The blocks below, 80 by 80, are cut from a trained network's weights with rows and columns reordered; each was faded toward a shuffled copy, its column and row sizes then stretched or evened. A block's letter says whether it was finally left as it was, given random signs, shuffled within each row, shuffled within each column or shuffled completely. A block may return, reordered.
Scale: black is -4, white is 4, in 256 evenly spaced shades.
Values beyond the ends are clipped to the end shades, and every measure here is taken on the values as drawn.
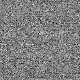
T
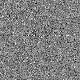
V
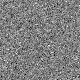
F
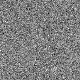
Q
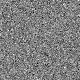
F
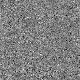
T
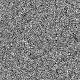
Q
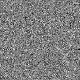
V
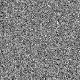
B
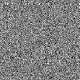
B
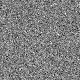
F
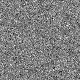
F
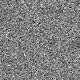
F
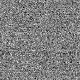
T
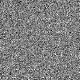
V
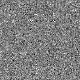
V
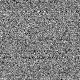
T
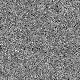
F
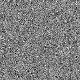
Q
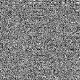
B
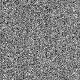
Q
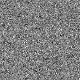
V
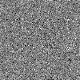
V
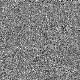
V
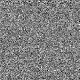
B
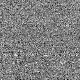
T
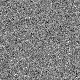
F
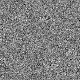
T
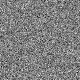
F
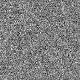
V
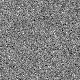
F
